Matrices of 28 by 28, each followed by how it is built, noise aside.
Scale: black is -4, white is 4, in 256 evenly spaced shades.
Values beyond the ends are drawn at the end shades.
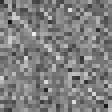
diagonal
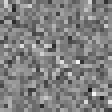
block diagonal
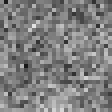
smooth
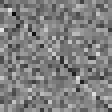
diagonal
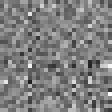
low rank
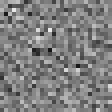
block diagonal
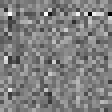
low rank
